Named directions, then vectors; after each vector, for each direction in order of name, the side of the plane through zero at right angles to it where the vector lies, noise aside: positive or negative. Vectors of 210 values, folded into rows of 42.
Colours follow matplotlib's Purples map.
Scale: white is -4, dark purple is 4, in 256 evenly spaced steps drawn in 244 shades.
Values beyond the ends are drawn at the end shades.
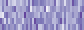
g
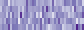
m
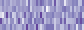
positive, negative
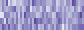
positive, positive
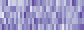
positive, positive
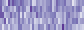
negative, negative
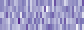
positive, negative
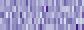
negative, positive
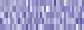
positive, negative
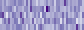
negative, positive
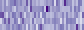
negative, positive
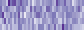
negative, negative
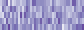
positive, positive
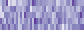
positive, positive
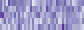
negative, negative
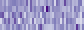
negative, positive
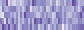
positive, positive
